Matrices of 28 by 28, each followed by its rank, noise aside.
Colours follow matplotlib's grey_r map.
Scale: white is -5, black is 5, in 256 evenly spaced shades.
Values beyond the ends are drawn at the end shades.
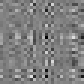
two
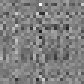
three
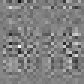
two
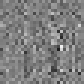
three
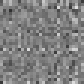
four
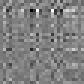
two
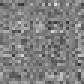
four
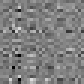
three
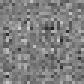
four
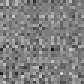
four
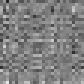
three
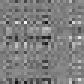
two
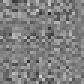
four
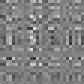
three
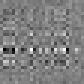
one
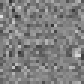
four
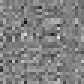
four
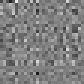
four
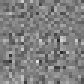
four
